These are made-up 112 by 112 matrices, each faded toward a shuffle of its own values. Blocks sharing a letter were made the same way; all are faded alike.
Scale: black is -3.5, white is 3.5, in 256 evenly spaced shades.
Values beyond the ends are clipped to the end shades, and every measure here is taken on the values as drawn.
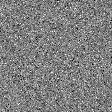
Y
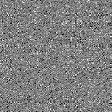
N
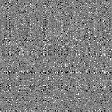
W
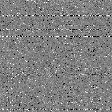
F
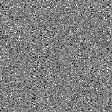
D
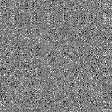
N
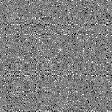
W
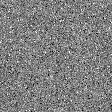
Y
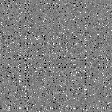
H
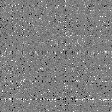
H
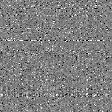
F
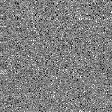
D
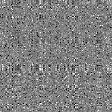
W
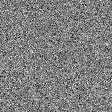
Y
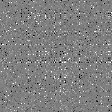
H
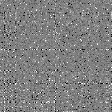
H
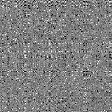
W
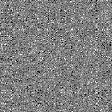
N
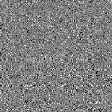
W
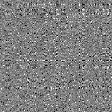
W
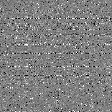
F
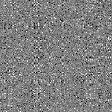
N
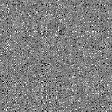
N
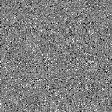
D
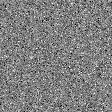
Y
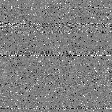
F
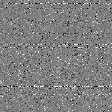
F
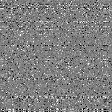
F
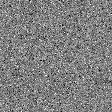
Y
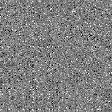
D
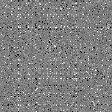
H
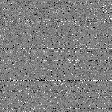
F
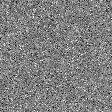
Y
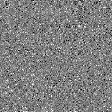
D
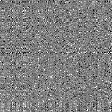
W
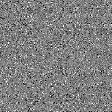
D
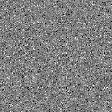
D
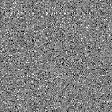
D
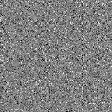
D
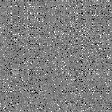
H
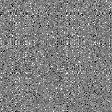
N
